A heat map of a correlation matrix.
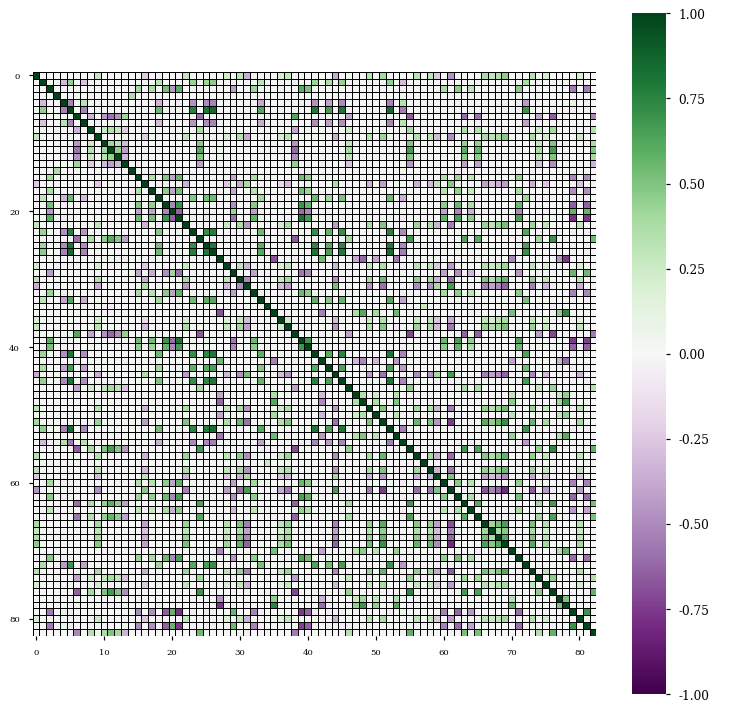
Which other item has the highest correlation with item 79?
81
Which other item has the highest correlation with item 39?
21
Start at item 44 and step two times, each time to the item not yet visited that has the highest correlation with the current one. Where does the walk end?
31
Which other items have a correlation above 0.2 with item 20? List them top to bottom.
29, 79, 81
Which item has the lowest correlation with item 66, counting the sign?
61
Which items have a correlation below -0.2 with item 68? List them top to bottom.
16, 31, 44, 59, 61
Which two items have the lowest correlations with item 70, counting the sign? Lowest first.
27, 42
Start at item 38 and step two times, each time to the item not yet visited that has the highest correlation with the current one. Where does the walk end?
13
